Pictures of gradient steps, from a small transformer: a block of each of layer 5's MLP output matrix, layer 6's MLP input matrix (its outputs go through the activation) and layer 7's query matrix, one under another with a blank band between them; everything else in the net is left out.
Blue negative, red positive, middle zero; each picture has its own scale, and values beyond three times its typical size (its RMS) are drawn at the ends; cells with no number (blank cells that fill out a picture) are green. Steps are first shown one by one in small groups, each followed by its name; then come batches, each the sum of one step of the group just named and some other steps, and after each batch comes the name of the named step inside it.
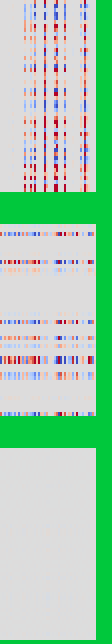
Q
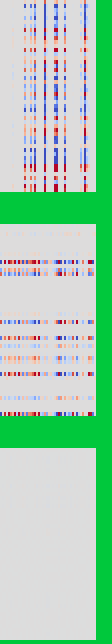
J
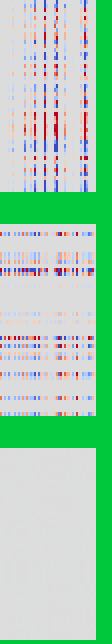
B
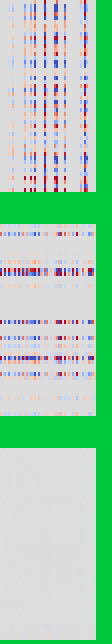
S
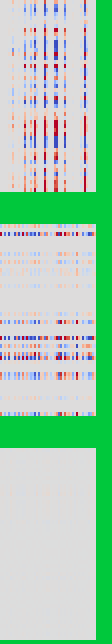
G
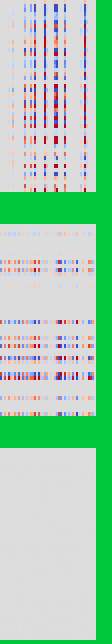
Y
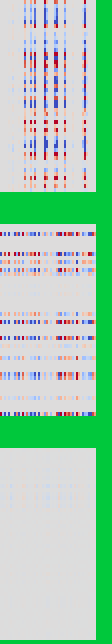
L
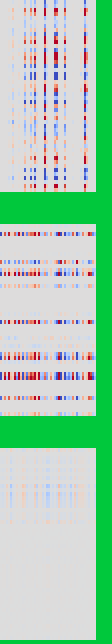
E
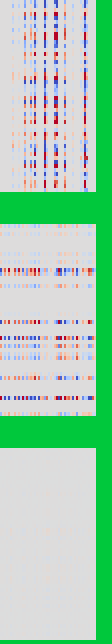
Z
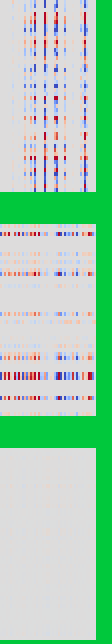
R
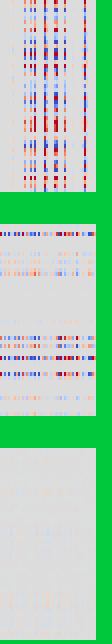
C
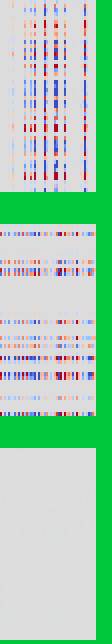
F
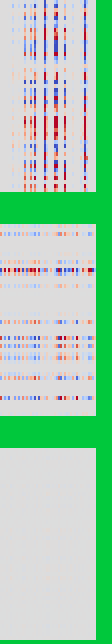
Z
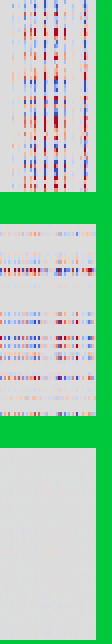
Z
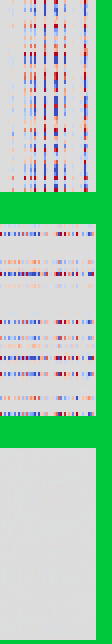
S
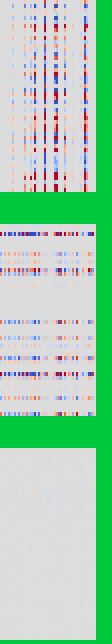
S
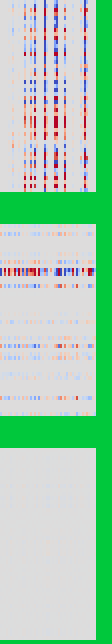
Z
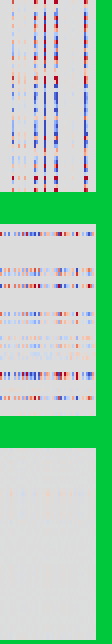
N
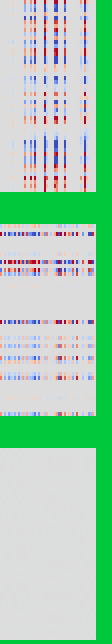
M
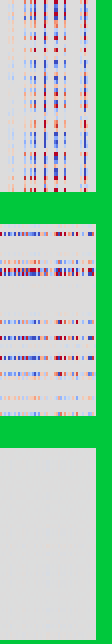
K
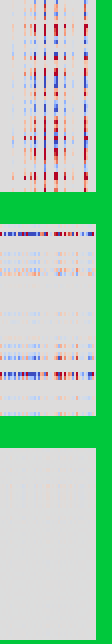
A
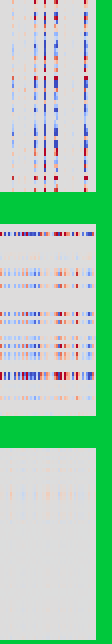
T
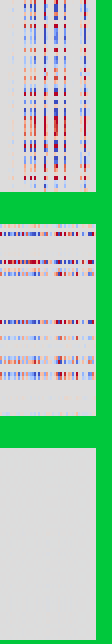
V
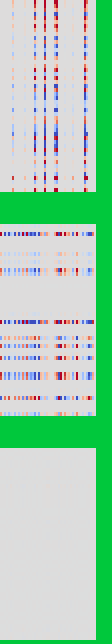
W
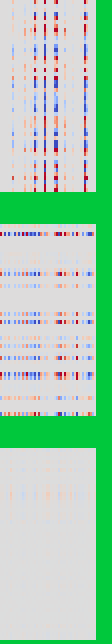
T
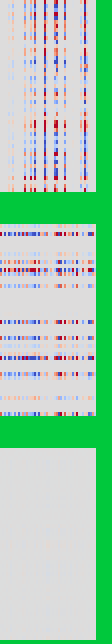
K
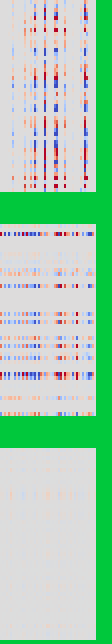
T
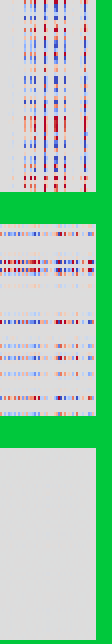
M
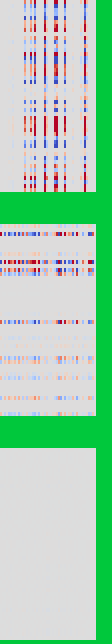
M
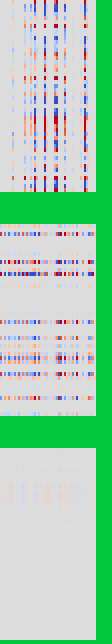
V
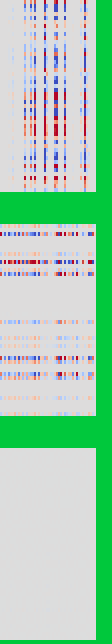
V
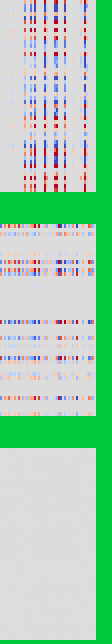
M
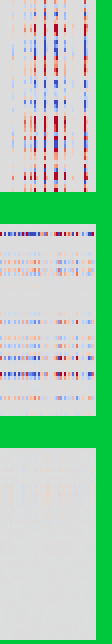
A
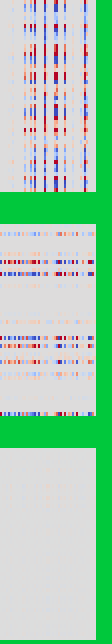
V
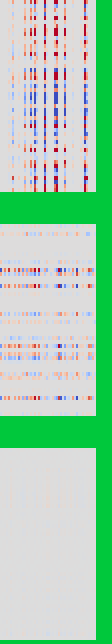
N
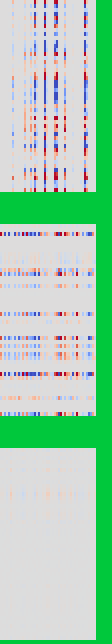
T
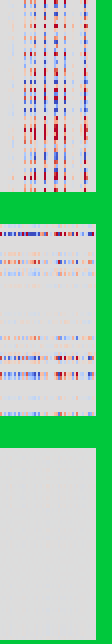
A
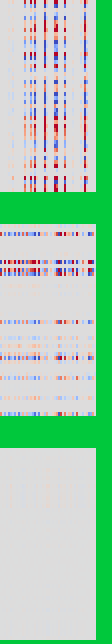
M
